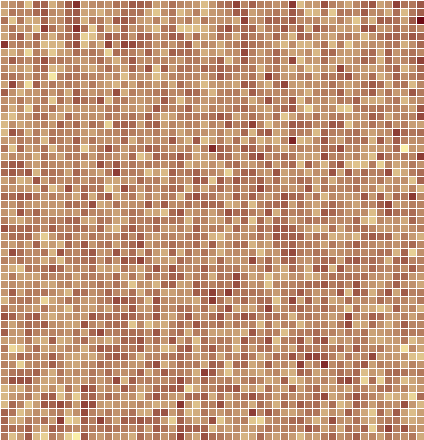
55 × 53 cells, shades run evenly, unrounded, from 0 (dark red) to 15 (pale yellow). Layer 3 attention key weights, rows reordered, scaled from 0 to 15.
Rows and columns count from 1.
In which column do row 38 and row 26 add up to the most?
6
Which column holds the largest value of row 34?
3
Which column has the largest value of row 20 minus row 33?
18
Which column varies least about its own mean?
13
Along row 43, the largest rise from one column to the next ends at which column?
35
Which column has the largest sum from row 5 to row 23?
4
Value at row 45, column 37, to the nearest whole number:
5
